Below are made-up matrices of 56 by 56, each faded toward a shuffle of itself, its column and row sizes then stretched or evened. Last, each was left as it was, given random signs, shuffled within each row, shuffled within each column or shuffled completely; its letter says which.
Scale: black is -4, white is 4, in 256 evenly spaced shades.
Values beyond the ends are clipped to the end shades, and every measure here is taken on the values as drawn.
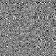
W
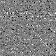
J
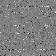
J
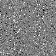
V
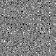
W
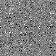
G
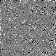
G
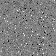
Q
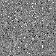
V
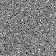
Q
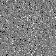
V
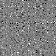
W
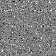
J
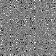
W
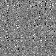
G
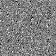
V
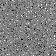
Q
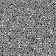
Q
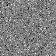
Q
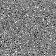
Q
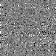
W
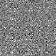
W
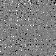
G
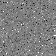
Q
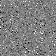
V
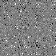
W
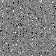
V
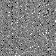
V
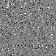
G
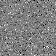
J
